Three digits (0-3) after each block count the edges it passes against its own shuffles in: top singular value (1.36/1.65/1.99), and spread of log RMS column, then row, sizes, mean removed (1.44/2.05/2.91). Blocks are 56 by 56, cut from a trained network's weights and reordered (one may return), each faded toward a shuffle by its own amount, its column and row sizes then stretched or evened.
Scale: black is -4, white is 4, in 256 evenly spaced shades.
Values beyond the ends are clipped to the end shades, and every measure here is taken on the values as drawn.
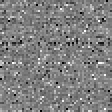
2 0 1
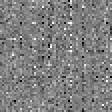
1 2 1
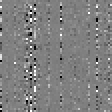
2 3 0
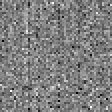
2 1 0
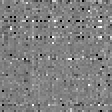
2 1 2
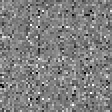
0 2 1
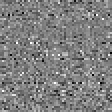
2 0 2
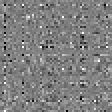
2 2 2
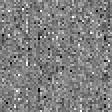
1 2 0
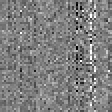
3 2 0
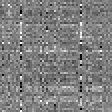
3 2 1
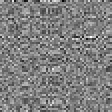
3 0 2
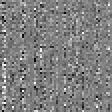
1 3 0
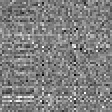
3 1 1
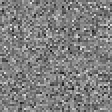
2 0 1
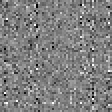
1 2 1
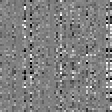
3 3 1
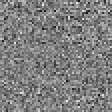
2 1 1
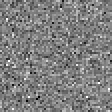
1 0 0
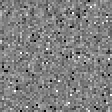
0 0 0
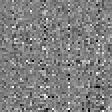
0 2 2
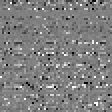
1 0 3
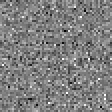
1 0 1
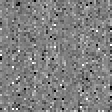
0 2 0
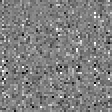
0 2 1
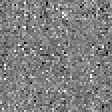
1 1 1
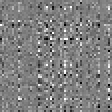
3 3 2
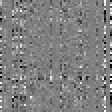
3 3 1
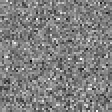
1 0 1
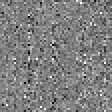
0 2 0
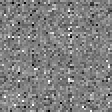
0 2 1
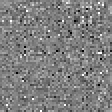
1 1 1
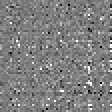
2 2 1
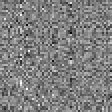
3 1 0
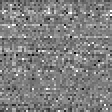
1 0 2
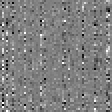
2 3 1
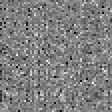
2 0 0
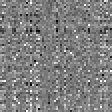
3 2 0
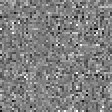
0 2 2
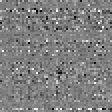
1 1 3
